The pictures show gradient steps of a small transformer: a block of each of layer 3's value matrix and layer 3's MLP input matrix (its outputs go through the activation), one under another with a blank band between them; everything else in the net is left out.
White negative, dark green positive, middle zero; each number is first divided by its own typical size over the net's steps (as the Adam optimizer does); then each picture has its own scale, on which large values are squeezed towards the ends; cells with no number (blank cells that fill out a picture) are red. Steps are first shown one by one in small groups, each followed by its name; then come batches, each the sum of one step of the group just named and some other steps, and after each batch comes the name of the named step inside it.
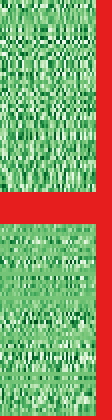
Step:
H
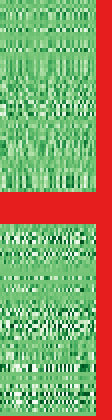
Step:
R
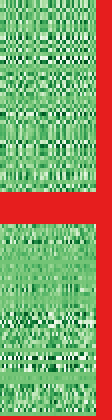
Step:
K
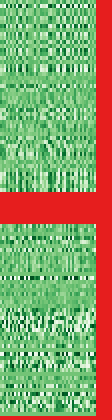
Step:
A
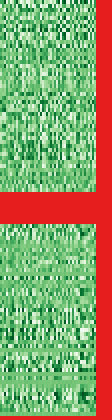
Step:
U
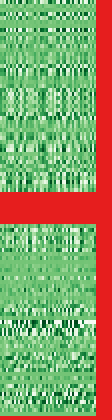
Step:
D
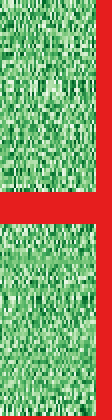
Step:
D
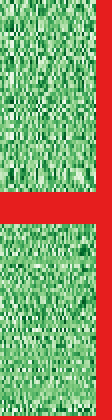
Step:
A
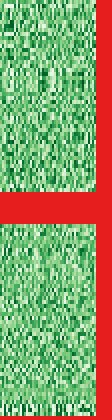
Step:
D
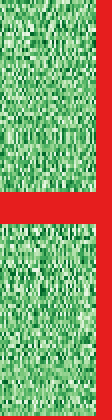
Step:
A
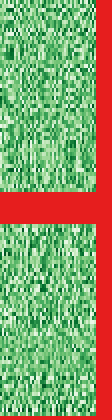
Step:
D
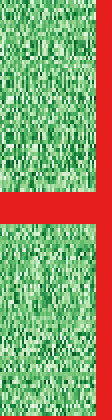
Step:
A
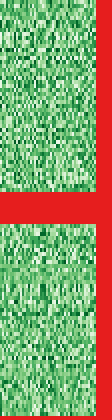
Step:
K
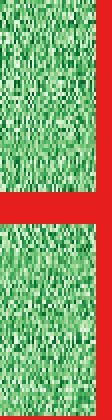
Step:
U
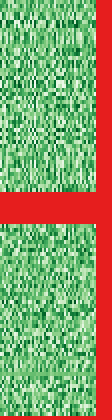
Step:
A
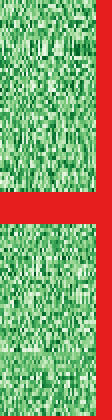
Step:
D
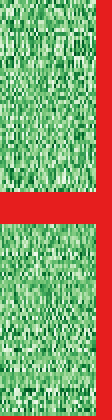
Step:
R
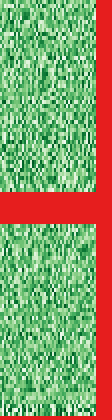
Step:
K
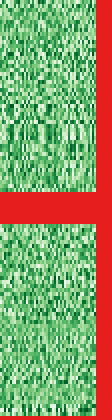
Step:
H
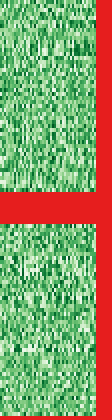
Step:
A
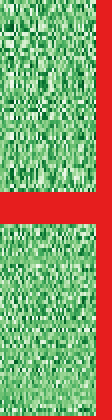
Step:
A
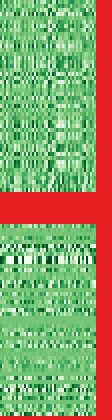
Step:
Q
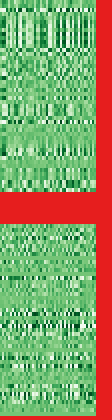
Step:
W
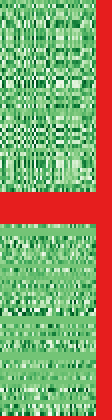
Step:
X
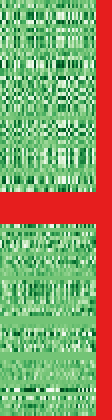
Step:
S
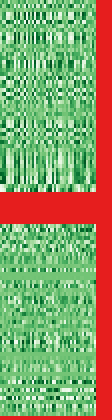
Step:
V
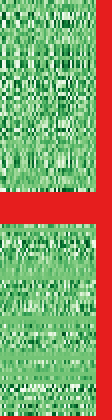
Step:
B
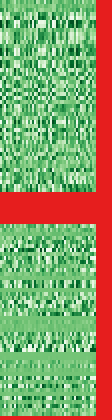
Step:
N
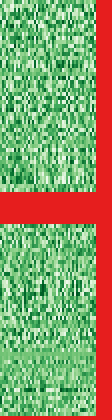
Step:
S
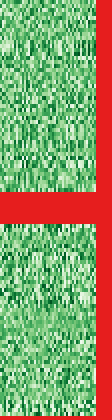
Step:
B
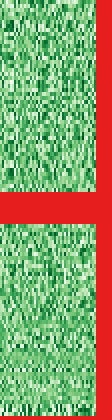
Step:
B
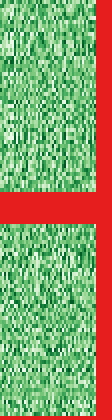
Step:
W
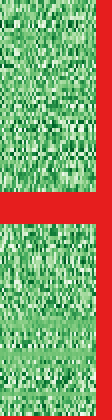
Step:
N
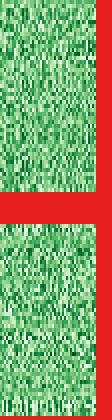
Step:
N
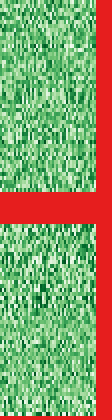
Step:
V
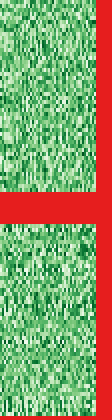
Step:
V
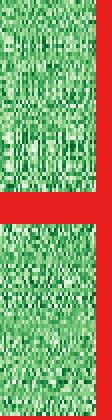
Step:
V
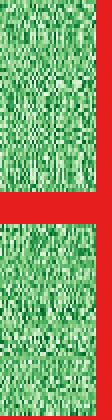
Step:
X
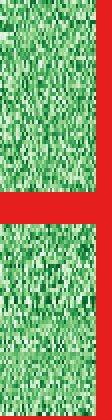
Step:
N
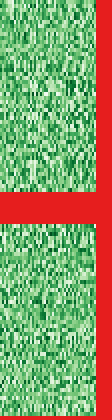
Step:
V
